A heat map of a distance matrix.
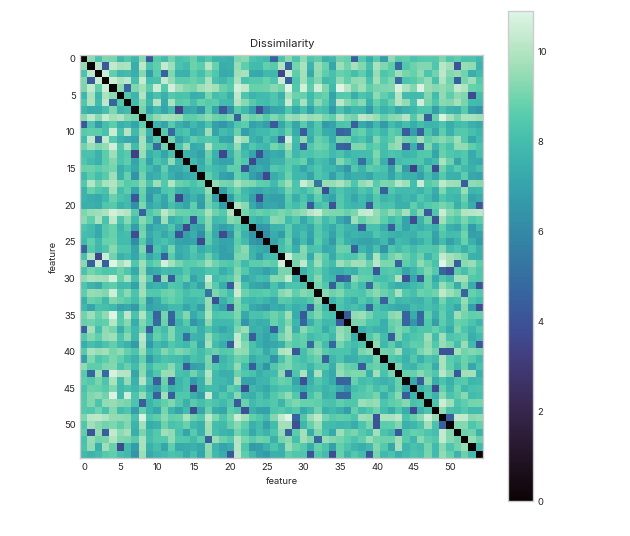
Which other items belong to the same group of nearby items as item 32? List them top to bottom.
17, 52
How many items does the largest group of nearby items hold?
7
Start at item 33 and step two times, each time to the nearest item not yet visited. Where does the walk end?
41
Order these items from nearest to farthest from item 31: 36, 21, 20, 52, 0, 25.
20, 25, 36, 0, 52, 21
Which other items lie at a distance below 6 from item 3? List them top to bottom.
1, 28, 43, 51
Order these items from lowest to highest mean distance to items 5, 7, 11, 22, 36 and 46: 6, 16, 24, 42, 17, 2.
24, 16, 2, 42, 6, 17
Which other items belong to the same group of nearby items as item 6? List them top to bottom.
4
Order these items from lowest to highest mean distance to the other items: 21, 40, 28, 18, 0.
18, 0, 40, 28, 21
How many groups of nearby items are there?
15
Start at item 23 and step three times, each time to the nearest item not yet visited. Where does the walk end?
38
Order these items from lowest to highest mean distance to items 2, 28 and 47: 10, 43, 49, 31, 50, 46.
43, 31, 10, 46, 50, 49
